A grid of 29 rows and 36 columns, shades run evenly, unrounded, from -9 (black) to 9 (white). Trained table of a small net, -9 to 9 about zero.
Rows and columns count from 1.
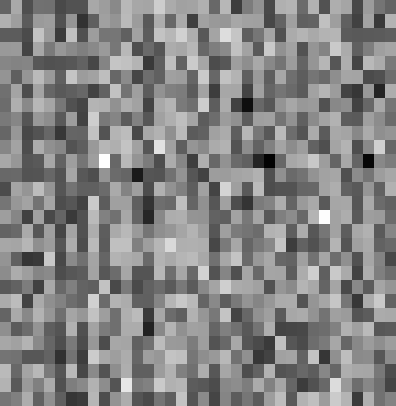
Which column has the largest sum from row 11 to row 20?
12
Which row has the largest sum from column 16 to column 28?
3
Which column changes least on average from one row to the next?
6
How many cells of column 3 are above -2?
15
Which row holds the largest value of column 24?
14
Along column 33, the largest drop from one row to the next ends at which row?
7
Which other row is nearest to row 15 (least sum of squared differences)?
29
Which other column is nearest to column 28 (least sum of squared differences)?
5
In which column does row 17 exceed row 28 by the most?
28
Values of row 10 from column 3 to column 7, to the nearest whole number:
-4 -3 -2 -5 -2
